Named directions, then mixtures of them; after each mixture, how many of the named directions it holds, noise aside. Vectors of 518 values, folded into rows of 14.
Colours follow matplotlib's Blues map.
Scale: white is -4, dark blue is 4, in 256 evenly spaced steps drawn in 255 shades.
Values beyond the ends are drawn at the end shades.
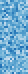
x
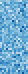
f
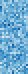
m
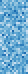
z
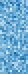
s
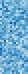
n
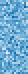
four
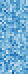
four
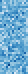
two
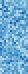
one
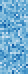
one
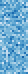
three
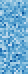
four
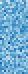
two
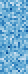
one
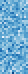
four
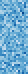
two
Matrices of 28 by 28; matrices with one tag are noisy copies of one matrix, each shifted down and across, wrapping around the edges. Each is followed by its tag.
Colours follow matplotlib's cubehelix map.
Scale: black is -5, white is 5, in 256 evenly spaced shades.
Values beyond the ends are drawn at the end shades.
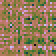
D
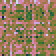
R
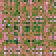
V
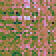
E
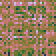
D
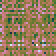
V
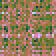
D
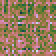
R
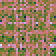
D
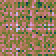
V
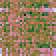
E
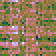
E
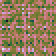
D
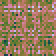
V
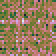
D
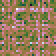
D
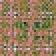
V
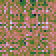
V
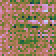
E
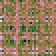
V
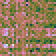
E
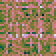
R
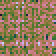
D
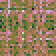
R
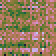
E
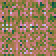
V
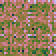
D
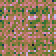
D
